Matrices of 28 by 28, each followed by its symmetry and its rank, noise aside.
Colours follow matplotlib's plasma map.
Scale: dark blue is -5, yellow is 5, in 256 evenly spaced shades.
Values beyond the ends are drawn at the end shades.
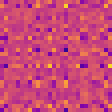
antisymmetric, rank two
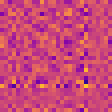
no symmetry, rank two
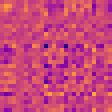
symmetric, rank two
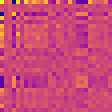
symmetric, rank one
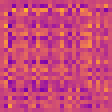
antisymmetric, rank two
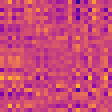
antisymmetric, rank two
